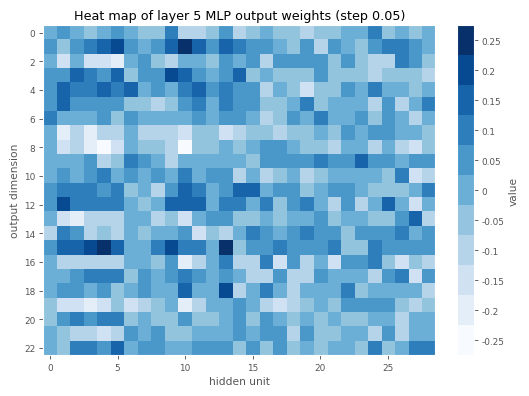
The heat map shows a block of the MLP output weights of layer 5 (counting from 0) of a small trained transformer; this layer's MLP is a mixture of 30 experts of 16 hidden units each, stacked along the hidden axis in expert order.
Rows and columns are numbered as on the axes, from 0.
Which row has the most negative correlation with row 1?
9
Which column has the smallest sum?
27
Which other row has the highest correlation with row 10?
4
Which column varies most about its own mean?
10
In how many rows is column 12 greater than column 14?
8
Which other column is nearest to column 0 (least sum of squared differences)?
12
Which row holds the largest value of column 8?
15
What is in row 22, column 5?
0.15
